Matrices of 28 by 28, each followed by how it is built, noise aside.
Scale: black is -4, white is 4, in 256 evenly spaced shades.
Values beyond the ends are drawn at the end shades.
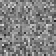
repeating columns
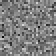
repeating rows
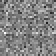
repeating columns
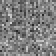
blocks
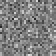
blocks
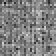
blocks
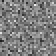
repeating columns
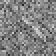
Toeplitz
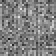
blocks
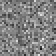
repeating rows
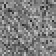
Toeplitz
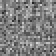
blocks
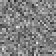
Toeplitz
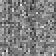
blocks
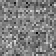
blocks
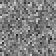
repeating columns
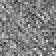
Toeplitz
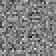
repeating rows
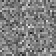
repeating rows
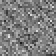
Toeplitz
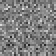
repeating columns
